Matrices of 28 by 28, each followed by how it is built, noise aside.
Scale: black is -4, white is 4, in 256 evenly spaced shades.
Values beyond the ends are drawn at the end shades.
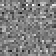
uneven rows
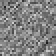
Hankel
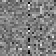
uneven columns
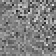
upper triangular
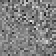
upper triangular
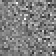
upper triangular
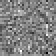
uneven columns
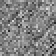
Hankel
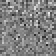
upper triangular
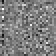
uneven columns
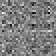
low rank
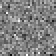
uneven rows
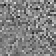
upper triangular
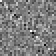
diagonal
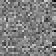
low rank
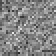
Hankel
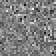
upper triangular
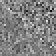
upper triangular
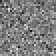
diagonal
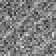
Hankel
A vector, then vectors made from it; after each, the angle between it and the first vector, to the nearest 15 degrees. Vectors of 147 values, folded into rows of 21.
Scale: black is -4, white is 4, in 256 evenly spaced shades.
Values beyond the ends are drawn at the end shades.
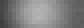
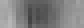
165 degrees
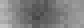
165 degrees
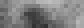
105 degrees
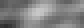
45 degrees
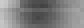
165 degrees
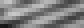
75 degrees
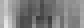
150 degrees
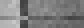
105 degrees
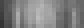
30 degrees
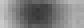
165 degrees
